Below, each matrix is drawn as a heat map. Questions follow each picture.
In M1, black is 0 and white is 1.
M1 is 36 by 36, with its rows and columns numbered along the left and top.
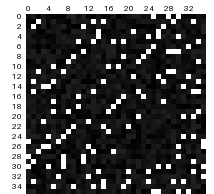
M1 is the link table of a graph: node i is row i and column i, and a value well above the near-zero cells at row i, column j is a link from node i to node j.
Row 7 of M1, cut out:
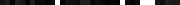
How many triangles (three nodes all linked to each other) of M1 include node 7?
3
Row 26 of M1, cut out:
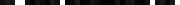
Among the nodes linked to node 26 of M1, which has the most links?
node 30
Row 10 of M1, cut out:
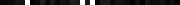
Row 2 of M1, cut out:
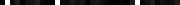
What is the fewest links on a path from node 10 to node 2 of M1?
4
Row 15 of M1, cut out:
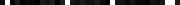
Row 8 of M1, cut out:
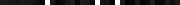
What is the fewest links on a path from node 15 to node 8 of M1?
3
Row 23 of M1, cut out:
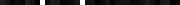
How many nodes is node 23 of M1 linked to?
2
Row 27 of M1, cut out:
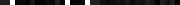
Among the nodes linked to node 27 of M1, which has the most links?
node 13
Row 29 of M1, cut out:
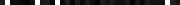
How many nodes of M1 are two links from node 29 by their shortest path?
8
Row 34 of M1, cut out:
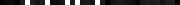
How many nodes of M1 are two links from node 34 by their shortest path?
8
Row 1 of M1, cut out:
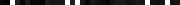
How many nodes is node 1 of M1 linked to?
5
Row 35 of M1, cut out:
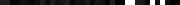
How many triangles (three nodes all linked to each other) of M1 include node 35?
1
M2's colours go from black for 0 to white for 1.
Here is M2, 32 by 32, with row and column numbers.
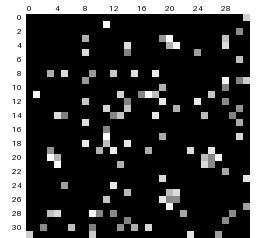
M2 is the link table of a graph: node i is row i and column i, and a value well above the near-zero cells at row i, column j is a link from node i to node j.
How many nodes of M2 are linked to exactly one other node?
6
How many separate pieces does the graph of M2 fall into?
2
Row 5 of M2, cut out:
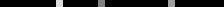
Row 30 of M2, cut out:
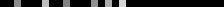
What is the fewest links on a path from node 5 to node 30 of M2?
3
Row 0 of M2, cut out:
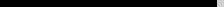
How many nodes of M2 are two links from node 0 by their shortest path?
3
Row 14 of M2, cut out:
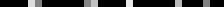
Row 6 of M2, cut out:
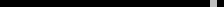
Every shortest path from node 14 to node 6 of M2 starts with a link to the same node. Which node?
node 13
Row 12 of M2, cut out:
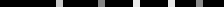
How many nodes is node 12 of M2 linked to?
5
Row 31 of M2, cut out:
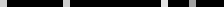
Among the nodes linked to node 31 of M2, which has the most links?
node 9
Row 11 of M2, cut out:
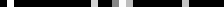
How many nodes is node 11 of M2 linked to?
6
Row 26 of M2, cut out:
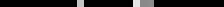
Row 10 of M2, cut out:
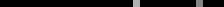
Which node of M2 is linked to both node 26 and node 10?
node 19
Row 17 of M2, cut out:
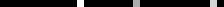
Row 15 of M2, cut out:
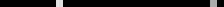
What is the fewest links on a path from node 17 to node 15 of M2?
2
